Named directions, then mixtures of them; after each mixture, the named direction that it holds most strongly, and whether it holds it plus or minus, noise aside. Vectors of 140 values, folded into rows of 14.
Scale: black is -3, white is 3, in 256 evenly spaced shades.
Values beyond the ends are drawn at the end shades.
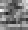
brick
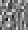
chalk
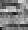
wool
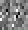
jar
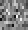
jar, minus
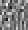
chalk, plus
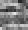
wool, minus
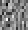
chalk, minus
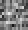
brick, minus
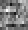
wool, plus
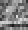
brick, minus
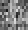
brick, minus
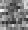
brick, plus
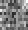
brick, plus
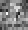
brick, minus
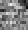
brick, minus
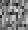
chalk, minus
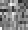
wool, minus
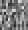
chalk, plus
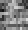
brick, minus
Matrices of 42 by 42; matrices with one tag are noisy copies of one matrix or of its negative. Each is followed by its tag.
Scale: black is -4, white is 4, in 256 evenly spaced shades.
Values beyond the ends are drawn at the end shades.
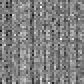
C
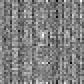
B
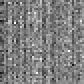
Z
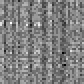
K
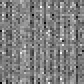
C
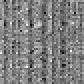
K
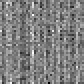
C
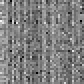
Z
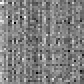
Z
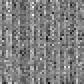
C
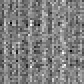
K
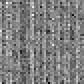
C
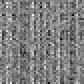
C
